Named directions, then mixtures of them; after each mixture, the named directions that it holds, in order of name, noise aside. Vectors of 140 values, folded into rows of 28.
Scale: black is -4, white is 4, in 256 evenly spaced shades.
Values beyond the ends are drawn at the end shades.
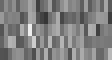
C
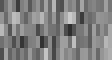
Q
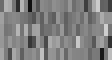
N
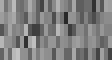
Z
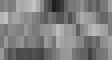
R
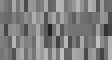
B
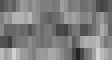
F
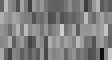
N, R.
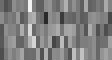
C, N.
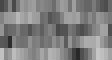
F.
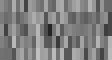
B.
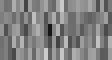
B.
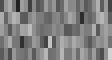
C, N, Q.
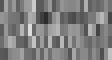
C.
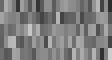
C, N.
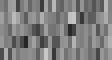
Q, Z.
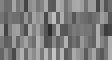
B.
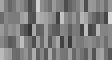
C.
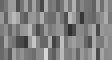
C, Q, Z.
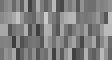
B, C, Q.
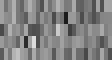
Z.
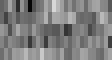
N, Q, R.
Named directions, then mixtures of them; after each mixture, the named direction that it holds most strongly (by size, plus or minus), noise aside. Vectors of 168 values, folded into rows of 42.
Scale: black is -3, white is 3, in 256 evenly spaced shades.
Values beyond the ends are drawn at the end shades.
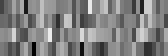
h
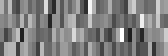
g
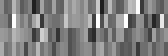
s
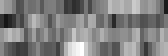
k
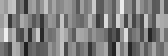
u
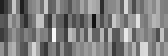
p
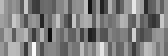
h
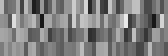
s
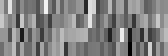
g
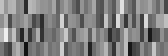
u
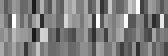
s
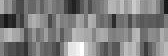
k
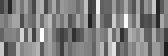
g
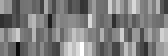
k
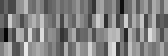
u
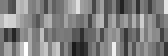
k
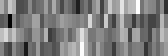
k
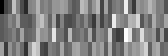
p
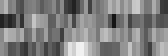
k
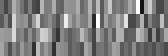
s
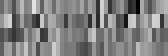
s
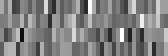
g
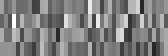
s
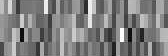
g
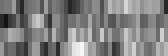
k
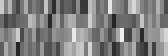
g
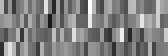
g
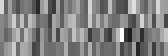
g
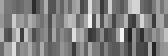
g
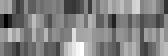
k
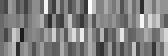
g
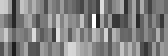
p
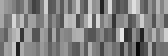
g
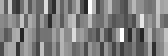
g
